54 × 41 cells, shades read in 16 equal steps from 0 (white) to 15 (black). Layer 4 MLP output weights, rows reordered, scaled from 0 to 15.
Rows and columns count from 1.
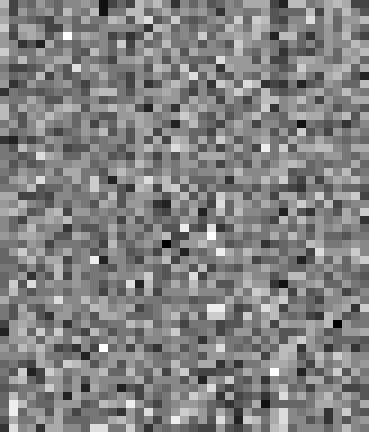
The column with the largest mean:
18
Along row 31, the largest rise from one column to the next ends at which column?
19
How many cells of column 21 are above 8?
15
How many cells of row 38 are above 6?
29
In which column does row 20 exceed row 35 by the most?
22
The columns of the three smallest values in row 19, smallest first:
30, 20, 32
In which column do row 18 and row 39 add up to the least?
25
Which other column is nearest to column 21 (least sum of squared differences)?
38
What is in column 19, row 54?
9
